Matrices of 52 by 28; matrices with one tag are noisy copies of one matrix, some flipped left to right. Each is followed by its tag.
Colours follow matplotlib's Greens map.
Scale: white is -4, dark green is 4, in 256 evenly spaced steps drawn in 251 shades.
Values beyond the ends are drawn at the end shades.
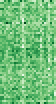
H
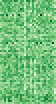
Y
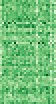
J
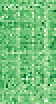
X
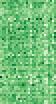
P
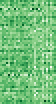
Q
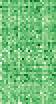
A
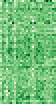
H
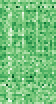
X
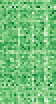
X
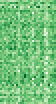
X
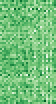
Q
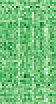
X
